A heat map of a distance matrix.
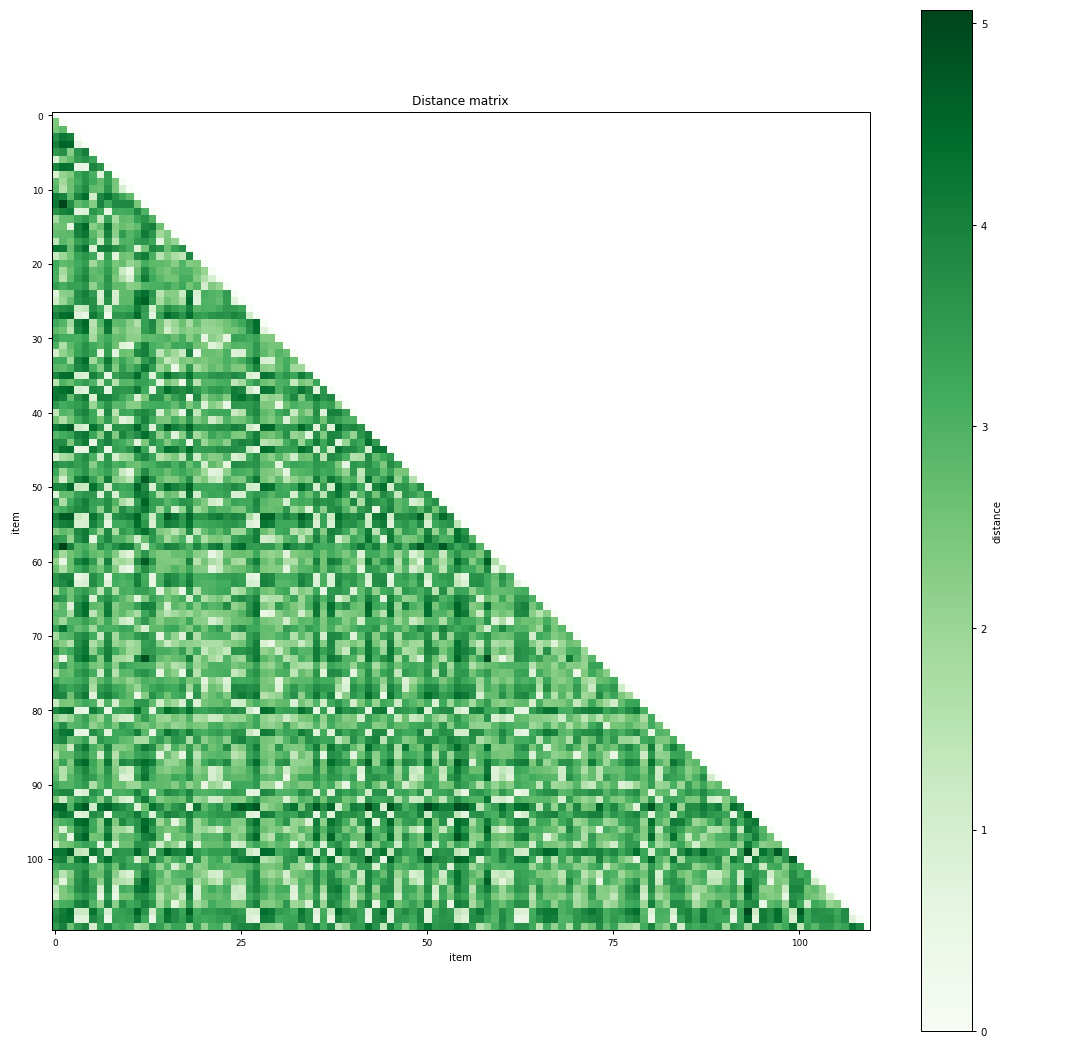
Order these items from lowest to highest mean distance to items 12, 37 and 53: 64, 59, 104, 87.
64, 59, 104, 87
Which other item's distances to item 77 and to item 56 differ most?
87
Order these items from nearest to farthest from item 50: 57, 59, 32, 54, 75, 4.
4, 54, 59, 32, 75, 57
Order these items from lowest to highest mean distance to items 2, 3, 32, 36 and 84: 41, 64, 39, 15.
64, 15, 41, 39
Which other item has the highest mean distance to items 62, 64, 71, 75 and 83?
93
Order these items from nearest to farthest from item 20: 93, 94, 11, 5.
5, 11, 93, 94
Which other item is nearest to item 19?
32
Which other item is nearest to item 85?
66
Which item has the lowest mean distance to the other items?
81
